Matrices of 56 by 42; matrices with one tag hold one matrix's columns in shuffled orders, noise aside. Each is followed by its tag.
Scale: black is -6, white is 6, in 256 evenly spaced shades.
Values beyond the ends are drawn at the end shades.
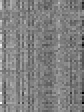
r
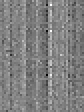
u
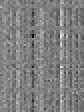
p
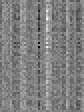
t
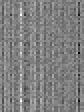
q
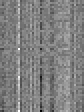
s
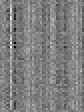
t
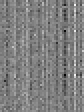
u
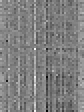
s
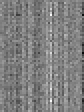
q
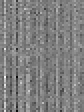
s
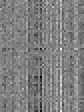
s
